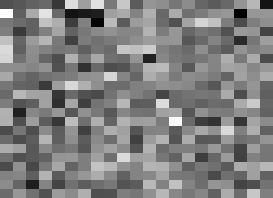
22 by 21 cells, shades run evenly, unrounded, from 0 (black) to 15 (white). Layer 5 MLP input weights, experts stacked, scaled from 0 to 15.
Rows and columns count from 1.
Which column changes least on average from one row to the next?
15
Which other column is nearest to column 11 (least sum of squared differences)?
3
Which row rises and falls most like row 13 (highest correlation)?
4
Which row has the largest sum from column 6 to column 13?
1
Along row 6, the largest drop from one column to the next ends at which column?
2
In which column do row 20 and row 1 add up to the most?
8
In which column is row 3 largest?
16
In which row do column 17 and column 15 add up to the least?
14
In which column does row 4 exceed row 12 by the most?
5
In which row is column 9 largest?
9
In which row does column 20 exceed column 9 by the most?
22
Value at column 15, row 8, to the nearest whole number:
5
